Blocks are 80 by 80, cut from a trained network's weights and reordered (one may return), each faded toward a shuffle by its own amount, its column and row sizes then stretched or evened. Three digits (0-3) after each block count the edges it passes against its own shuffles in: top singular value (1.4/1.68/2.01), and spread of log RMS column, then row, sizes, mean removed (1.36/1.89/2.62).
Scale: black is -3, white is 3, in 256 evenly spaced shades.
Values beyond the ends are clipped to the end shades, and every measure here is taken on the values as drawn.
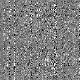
1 3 2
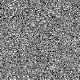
0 1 2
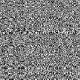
3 0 3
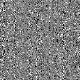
0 3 0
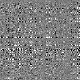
3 3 3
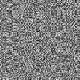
3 1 0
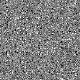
0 2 2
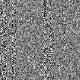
1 3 0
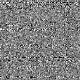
0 1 3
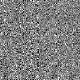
2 3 2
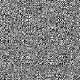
2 2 2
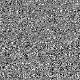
0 0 3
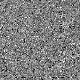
0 1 1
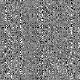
2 3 2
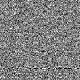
2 0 2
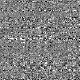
2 1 3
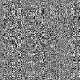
3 3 2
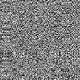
3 1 2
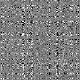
3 3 3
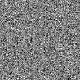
1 1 0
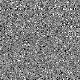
0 1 2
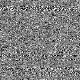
0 0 3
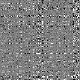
2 3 3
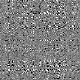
1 3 3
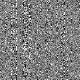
1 3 0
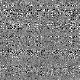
0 2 3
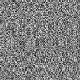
3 1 1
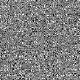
1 2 2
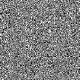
1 2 1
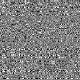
2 1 3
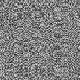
3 0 0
